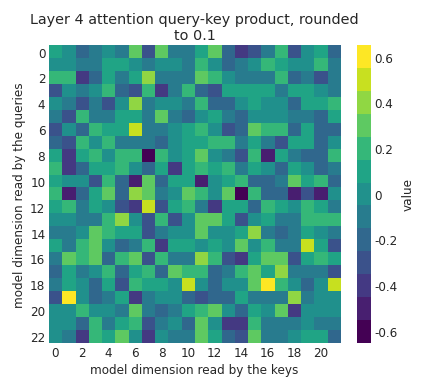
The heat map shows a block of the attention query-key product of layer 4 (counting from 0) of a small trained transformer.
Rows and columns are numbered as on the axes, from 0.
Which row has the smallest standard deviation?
1
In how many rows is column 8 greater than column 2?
13
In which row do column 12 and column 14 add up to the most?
15
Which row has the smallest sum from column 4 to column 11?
19
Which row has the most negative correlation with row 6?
10
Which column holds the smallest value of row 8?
7
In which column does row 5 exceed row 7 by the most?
8
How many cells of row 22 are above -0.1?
12
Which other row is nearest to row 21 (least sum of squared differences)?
22
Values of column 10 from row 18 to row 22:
0.5 -0.2 0.1 -0.2 -0.1
